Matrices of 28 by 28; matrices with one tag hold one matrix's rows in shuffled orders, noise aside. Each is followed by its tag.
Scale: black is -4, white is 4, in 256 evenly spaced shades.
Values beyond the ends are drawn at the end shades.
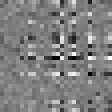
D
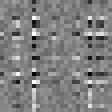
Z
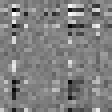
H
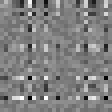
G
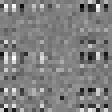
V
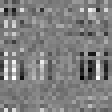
V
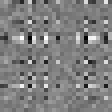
G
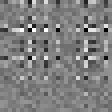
G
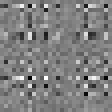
G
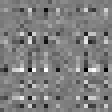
G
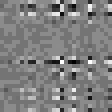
D
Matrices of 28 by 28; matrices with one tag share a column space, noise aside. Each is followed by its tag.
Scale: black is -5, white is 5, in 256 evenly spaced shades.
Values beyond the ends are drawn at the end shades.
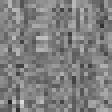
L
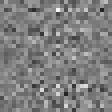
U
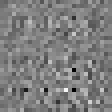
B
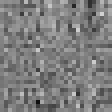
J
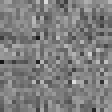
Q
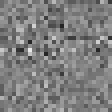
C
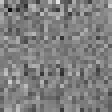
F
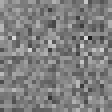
C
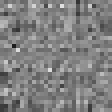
J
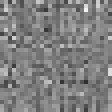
F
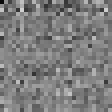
F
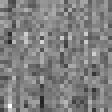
L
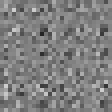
U
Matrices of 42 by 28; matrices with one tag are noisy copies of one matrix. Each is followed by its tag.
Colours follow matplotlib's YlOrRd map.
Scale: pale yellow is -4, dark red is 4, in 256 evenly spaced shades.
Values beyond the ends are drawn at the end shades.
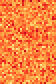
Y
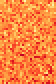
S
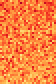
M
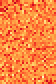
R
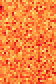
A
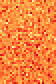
S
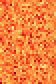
Y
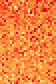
M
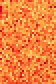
A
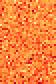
A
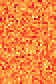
Y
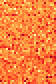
S
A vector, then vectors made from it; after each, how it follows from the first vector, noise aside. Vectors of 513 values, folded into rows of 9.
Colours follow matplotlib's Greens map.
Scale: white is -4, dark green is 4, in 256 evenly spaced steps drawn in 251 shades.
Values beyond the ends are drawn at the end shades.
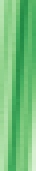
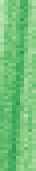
reversed, shrunk.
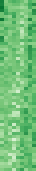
reversed, negated, partly zeroed.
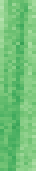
reversed, shrunk.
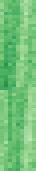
wrapped around, negated, shrunk.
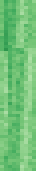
wrapped around, negated, shrunk.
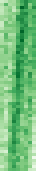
copied.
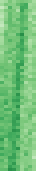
reversed, shrunk.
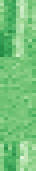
wrapped around, negated, partly zeroed.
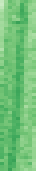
reversed, shrunk.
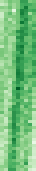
copied.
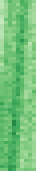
reversed, shrunk.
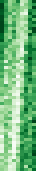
reversed, negated, scaled up.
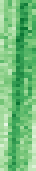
copied.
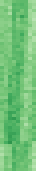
wrapped around, negated, shrunk.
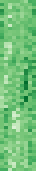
wrapped around, negated, partly zeroed.
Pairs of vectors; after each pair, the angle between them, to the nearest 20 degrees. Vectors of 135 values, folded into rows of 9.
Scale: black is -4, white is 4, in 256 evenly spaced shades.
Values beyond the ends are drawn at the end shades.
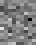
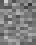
100 degrees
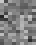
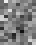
120 degrees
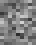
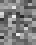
140 degrees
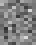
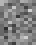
20 degrees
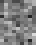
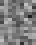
60 degrees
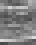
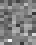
80 degrees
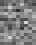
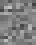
60 degrees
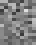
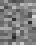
60 degrees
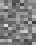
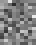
60 degrees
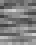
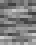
20 degrees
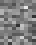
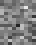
20 degrees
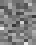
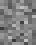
140 degrees
